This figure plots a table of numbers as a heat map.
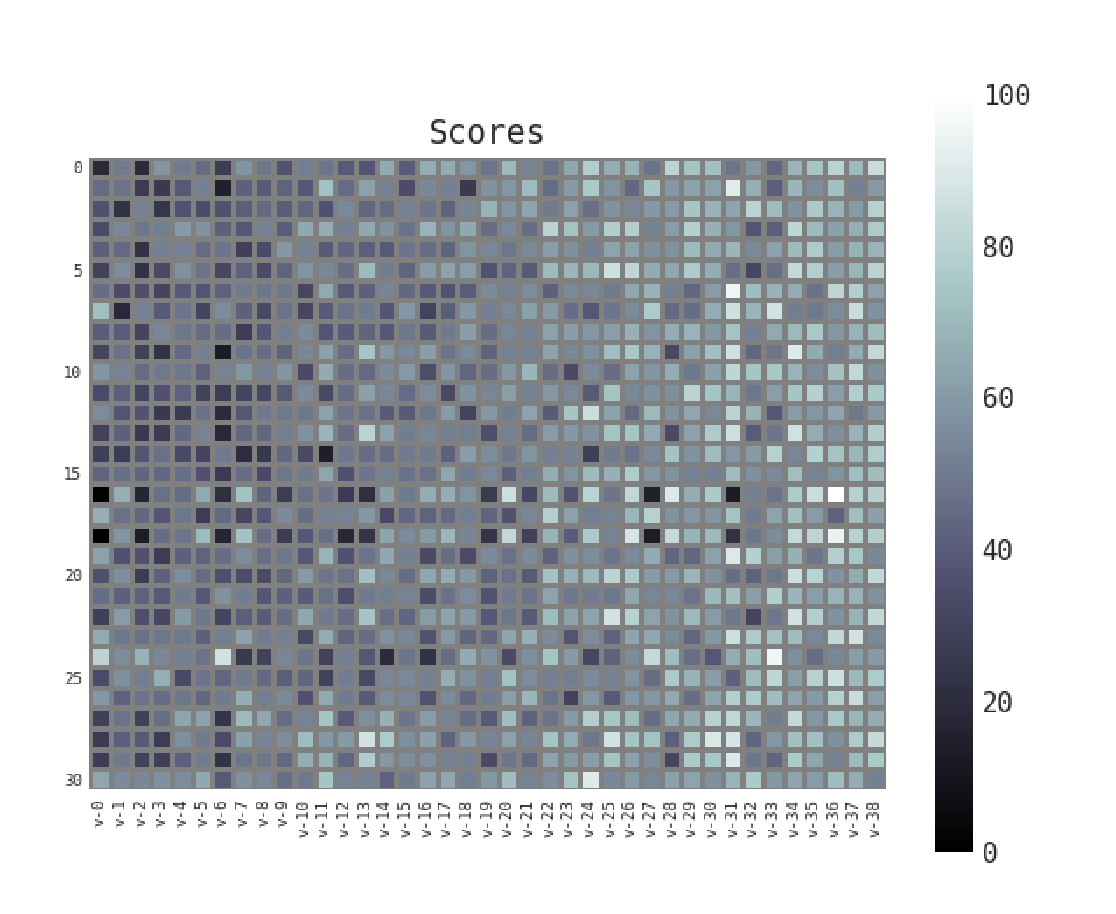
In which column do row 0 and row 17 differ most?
v-0
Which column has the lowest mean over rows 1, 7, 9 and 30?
v-6
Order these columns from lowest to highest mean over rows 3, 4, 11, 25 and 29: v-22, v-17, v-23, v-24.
v-17, v-24, v-23, v-22
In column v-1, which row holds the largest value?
16
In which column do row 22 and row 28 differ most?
v-31
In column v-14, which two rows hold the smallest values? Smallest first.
24, 17
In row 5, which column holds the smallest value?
v-2
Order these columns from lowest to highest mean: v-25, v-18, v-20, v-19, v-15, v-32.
v-19, v-15, v-18, v-20, v-32, v-25
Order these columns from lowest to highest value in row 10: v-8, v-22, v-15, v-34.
v-22, v-8, v-15, v-34
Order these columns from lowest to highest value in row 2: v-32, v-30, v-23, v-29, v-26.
v-26, v-23, v-30, v-29, v-32
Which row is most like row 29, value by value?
13
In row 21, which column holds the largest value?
v-33
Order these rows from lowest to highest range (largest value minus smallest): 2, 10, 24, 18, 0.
10, 2, 0, 24, 18
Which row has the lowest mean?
14
